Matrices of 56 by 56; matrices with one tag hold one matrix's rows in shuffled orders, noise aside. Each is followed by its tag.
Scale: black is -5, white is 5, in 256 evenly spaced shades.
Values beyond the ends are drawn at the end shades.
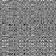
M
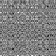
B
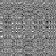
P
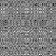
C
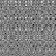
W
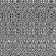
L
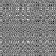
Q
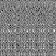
L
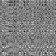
M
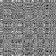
P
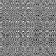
Q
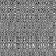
L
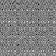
L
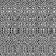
L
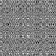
Q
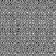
L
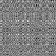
Q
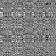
P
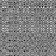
M
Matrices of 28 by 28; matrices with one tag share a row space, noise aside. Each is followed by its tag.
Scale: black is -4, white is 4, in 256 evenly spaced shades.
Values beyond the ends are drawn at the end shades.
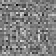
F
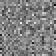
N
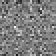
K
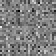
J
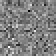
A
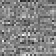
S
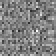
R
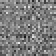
J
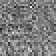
A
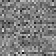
S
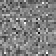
F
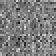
J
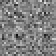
K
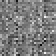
K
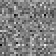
K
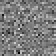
S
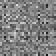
F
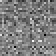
K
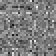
A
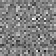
J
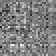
F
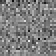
J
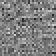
S
